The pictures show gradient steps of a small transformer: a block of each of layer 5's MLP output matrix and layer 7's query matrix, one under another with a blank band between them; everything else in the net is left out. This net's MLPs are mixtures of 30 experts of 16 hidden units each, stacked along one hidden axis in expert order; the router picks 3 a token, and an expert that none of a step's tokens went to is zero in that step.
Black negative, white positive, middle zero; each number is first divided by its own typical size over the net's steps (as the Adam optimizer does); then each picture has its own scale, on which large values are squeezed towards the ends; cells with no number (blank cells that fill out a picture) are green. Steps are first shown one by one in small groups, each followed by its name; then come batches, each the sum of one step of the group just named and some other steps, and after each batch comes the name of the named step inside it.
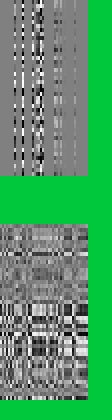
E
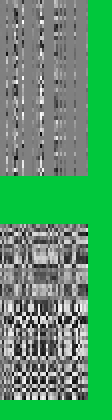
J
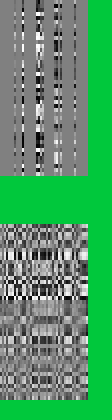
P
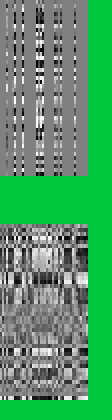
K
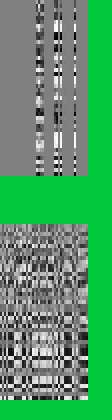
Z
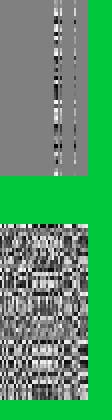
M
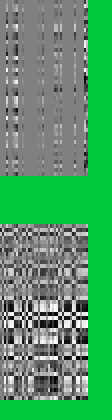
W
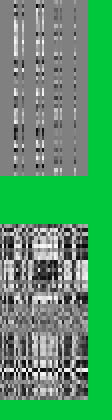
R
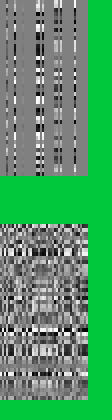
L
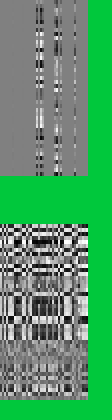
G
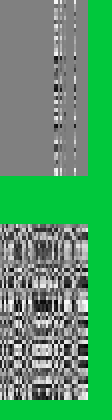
M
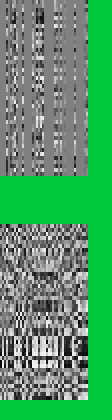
K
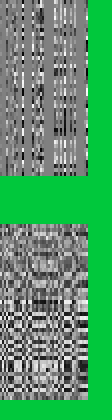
E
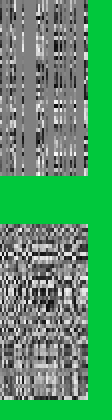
P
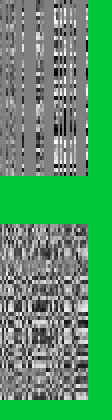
P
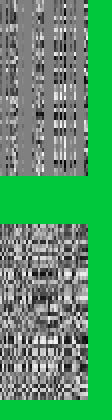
W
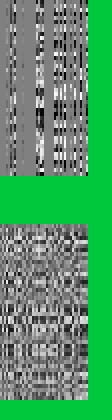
L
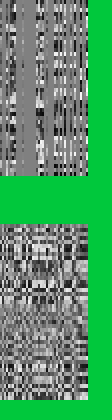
Z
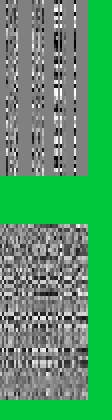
M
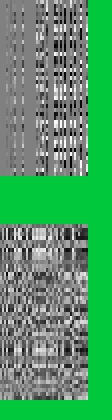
K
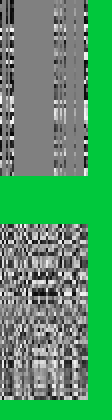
M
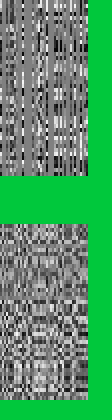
E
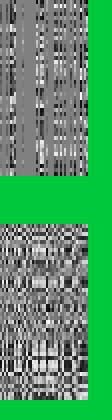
M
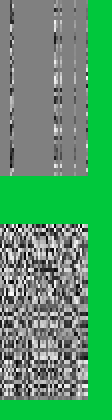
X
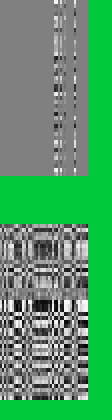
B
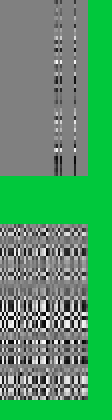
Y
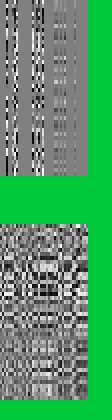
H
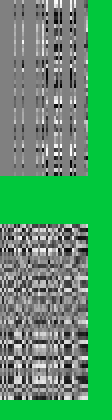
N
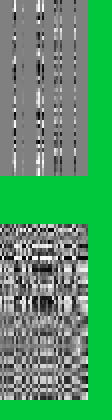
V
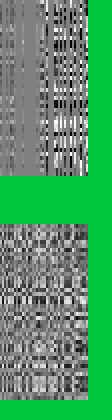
N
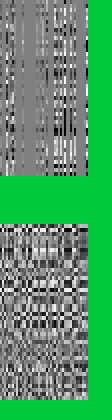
N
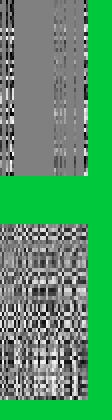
Y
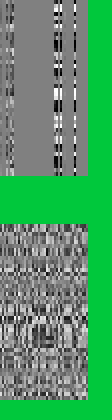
Y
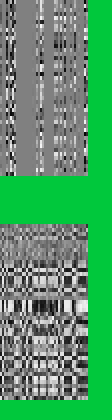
B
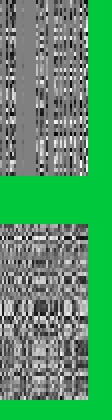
B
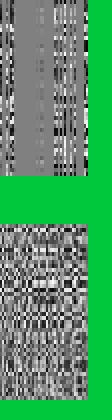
Y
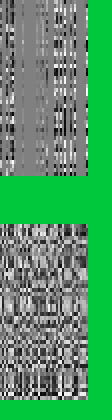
N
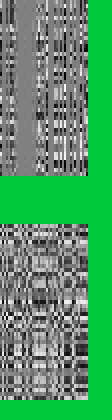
B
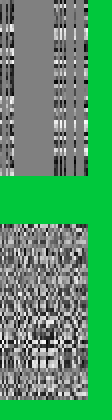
Y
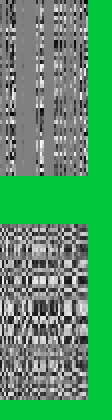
Y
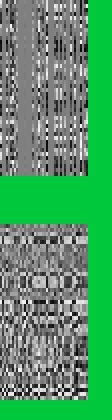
H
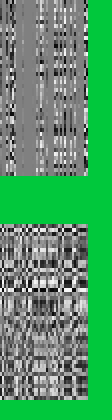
N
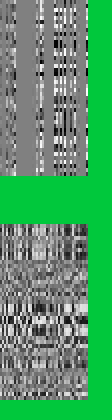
Y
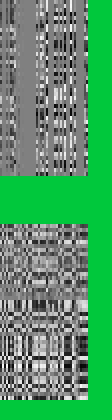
B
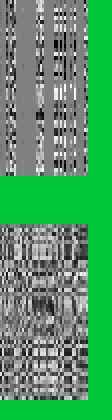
V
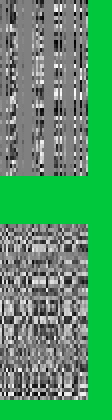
H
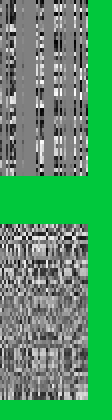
X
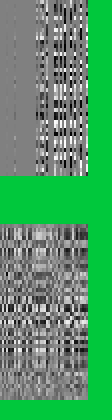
Y
